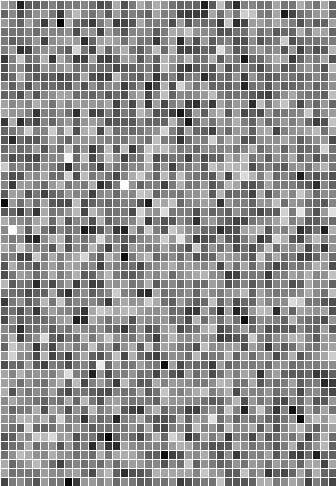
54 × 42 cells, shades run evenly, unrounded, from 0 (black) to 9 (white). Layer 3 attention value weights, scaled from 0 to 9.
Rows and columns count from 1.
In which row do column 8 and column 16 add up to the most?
21
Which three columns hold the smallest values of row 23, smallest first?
1, 19, 28
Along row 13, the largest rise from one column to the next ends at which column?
11
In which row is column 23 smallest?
13
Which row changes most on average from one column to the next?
26
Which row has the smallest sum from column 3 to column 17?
3
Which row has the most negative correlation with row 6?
4
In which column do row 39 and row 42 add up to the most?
9
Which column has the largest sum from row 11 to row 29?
18
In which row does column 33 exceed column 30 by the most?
35
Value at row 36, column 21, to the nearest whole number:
5
